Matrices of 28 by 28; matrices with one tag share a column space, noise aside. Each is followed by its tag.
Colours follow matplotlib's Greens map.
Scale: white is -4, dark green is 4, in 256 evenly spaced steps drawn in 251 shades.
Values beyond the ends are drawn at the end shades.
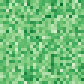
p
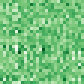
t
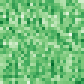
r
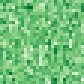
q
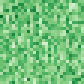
q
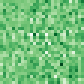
r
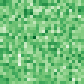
p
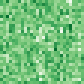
p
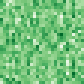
r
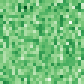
q
